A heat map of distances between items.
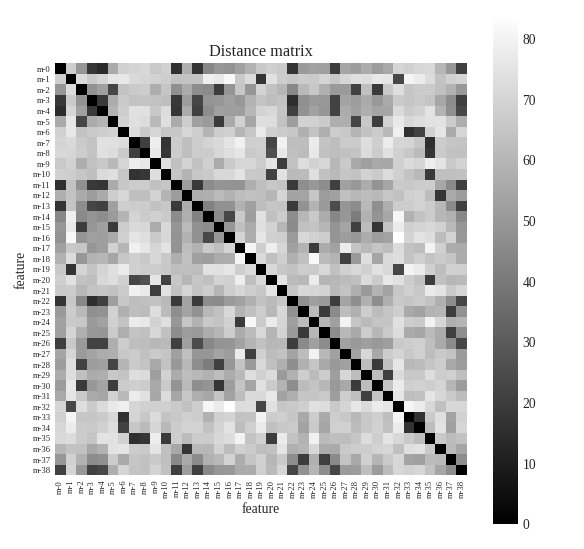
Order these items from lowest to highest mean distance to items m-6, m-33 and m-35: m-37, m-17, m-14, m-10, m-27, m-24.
m-10, m-37, m-14, m-27, m-17, m-24
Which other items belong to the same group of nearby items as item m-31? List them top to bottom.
m-29
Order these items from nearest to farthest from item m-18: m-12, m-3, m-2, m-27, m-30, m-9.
m-27, m-2, m-30, m-3, m-12, m-9
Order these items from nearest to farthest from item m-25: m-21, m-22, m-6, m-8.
m-22, m-6, m-8, m-21
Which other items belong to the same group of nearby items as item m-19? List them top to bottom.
m-1, m-32
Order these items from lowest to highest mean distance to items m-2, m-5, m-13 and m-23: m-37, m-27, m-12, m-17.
m-37, m-27, m-12, m-17
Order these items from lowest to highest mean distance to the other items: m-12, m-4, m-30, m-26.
m-26, m-4, m-30, m-12
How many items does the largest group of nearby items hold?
8
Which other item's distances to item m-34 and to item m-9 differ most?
m-33
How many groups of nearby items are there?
12
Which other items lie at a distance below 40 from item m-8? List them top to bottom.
m-7, m-10, m-20, m-35
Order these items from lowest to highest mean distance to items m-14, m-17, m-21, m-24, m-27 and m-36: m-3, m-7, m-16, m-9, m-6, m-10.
m-3, m-16, m-9, m-6, m-10, m-7
